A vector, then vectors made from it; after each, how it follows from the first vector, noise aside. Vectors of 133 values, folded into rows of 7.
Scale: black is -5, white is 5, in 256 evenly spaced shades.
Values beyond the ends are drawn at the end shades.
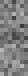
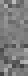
negated, partly zeroed.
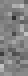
wrapped around, partly zeroed.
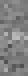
negated, partly zeroed.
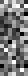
wrapped around, negated, scaled up.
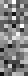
negated, scaled up.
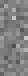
negated, partly zeroed.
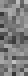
reversed.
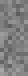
wrapped around, negated, shrunk.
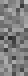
reversed.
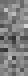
reversed.
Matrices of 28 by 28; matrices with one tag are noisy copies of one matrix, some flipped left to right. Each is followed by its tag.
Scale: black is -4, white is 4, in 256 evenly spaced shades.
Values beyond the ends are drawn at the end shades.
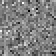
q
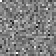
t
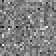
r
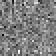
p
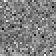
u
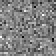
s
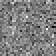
r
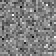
s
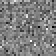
r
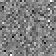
u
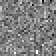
p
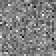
s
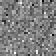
p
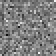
t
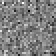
q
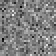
s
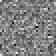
t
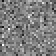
r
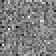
r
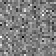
s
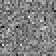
r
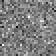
r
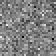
s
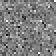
t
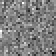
q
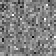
s
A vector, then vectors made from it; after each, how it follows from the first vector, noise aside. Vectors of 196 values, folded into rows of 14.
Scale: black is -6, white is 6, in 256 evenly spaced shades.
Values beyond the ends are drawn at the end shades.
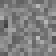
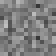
negated.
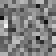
negated, scaled up.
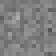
wrapped around, negated, shrunk.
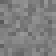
wrapped around, negated, shrunk.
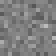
reversed, partly zeroed.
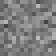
sign-scrambled.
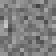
negated.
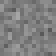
wrapped around, negated, shrunk.
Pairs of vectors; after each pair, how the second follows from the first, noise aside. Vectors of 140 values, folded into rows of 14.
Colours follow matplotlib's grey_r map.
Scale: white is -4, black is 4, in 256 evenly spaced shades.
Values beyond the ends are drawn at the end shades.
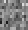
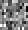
reversed, scaled up.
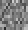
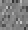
negated, partly zeroed.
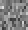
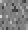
reversed, partly zeroed.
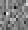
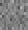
wrapped around, shrunk.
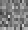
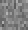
wrapped around, shrunk.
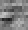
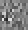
sign-scrambled.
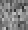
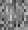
shuffled.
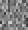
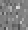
reversed, partly zeroed.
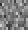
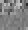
reversed, negated, partly zeroed.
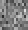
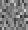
sign-scrambled.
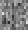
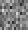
shuffled.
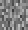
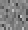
negated, partly zeroed.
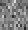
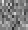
reversed, negated.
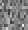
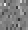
reversed, partly zeroed.
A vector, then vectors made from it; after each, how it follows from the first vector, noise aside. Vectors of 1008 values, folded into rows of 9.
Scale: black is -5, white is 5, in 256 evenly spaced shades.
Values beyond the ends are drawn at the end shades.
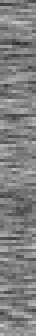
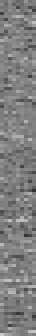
reversed, negated, partly zeroed.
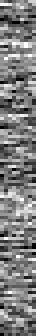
negated, scaled up.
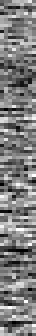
wrapped around, scaled up.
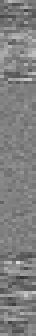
wrapped around, negated, partly zeroed.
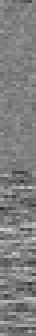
wrapped around, negated, partly zeroed.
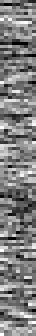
scaled up.
